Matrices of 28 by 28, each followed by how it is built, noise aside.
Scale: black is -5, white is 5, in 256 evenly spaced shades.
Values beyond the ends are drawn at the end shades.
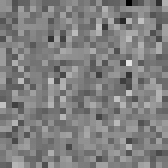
uneven columns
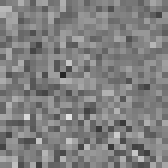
lower triangular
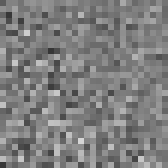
lower triangular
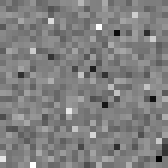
sparse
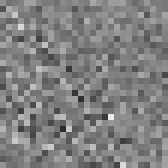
lower triangular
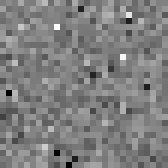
sparse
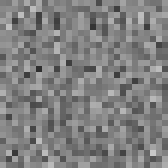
blocks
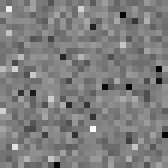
sparse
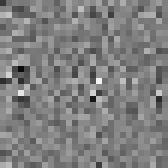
low rank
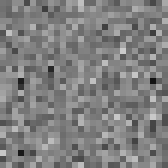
uneven columns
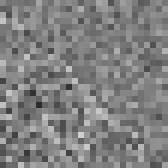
lower triangular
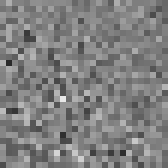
lower triangular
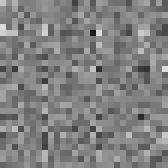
low rank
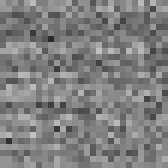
blocks
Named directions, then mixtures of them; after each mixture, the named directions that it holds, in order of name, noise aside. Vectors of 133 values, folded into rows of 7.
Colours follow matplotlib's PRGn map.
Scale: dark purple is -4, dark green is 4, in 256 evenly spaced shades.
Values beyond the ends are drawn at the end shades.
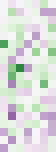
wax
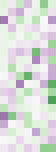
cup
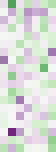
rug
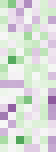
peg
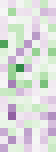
wax.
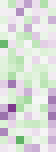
peg, wax.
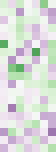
cup, wax.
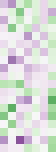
peg.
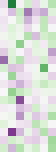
rug.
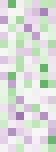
rug, wax.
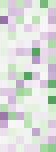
cup.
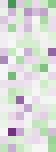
rug.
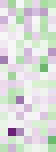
rug.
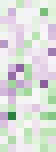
cup, wax.
